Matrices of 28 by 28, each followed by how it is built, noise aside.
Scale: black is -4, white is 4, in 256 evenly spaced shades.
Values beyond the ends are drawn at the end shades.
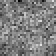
smooth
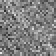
Toeplitz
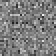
low rank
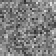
smooth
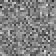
blocks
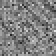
Toeplitz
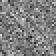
Toeplitz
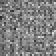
blocks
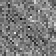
Toeplitz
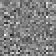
low rank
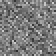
Toeplitz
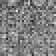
blocks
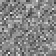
Hankel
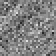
Hankel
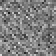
Toeplitz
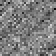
Hankel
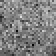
smooth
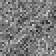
Hankel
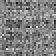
blocks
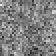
smooth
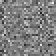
low rank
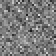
Toeplitz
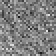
Toeplitz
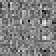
low rank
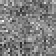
smooth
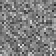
Toeplitz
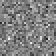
low rank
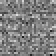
blocks
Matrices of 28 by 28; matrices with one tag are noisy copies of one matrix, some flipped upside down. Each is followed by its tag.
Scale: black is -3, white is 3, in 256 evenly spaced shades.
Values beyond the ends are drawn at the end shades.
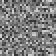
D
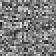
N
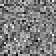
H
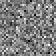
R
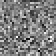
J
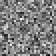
H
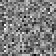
H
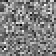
H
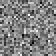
J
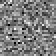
N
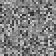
J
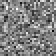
H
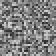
N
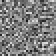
D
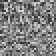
H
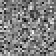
J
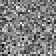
H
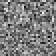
H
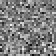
H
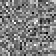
D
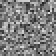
H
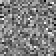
J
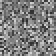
J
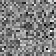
R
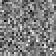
J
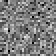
H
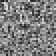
H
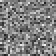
H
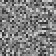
D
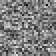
N
